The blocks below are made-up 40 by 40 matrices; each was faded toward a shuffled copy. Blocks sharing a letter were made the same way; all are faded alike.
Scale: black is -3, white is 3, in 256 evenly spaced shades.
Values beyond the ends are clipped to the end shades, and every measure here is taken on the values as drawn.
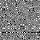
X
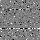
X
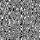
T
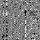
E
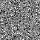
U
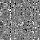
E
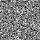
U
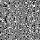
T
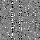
E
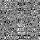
T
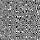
T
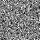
U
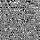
X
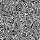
U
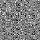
T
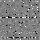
X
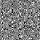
T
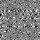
X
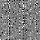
E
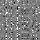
E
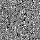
U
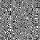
E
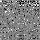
X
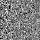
U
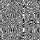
T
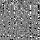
E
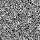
U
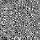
T
